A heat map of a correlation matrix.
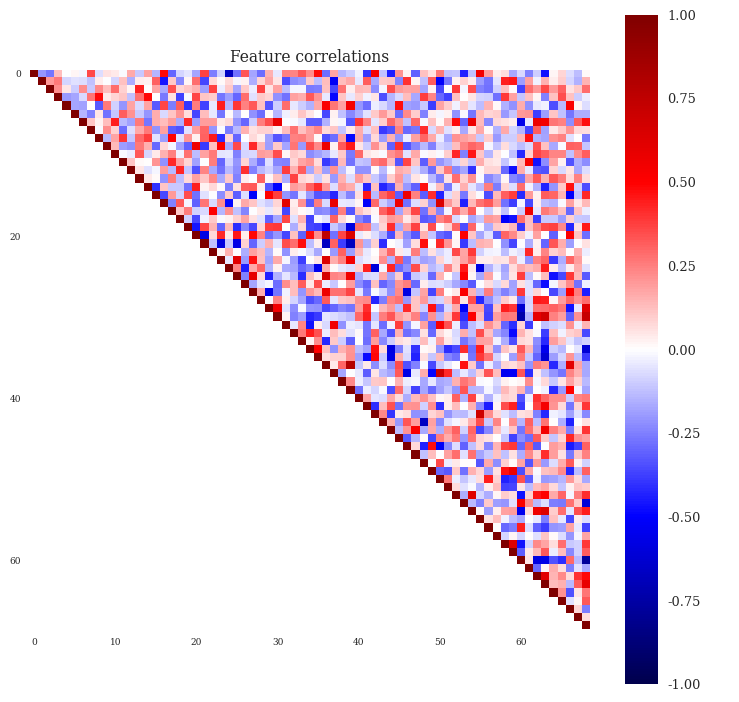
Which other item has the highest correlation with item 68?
30
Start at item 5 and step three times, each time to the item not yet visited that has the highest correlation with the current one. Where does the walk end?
17
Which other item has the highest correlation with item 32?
34
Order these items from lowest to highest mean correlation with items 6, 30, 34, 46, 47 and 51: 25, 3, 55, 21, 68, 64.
25, 3, 21, 55, 64, 68
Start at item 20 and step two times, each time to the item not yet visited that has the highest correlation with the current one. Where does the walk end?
39
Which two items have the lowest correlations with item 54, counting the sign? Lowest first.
60, 12
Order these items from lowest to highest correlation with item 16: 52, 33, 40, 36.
36, 40, 52, 33
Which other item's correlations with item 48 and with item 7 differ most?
55
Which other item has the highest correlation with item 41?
63
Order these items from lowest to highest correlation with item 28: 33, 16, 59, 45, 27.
33, 16, 59, 27, 45
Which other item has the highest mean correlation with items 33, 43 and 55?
42
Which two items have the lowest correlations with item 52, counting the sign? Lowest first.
60, 34
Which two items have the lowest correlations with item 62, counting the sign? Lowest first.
60, 11
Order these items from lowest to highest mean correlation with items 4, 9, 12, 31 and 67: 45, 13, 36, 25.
13, 25, 36, 45
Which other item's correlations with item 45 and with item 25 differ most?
53
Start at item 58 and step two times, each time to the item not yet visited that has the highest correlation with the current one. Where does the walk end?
49
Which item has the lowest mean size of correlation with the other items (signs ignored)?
57
